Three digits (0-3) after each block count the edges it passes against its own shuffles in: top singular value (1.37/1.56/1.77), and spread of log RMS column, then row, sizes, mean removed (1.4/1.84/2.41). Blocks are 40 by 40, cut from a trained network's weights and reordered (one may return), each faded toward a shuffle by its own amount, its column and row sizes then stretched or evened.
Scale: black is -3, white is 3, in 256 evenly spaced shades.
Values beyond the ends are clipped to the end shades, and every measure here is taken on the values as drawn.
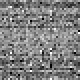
2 1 0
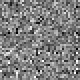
1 1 1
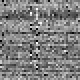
3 1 0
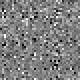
1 2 1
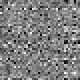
3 2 1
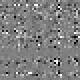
0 2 3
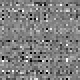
0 2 3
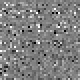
0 1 2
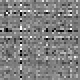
3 3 2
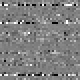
3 0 3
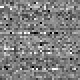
0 0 2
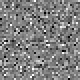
0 0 0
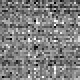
2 2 1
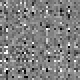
1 3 2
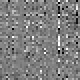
3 3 1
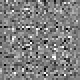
0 3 2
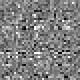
3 1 2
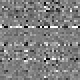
3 1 3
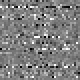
1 0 3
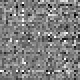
0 2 2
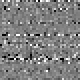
2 0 3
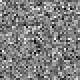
0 0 1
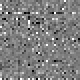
0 1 2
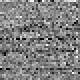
1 0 2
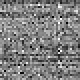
2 1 1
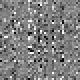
3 3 1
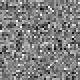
2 0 0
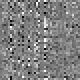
3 3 0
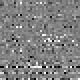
3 0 3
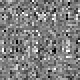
3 2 2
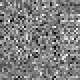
2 0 1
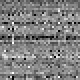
3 0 3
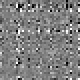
2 3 2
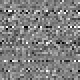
3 0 3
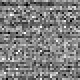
2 0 0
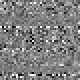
1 1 3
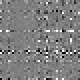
3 3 3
